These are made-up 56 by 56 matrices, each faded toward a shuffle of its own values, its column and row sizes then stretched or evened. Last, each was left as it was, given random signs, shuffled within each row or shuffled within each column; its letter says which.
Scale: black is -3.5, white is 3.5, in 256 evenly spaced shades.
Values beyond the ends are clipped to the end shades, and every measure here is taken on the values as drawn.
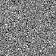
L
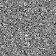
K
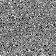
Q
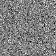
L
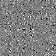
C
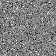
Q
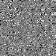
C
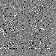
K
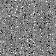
L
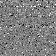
Q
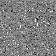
Q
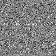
Q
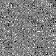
C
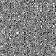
C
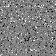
Q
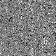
L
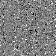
L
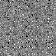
C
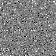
Q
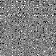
C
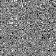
C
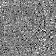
C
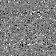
Q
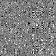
C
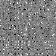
C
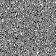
L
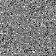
K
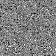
Q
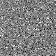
Q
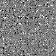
K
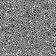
L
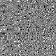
C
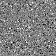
Q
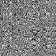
C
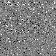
Q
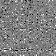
C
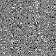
K
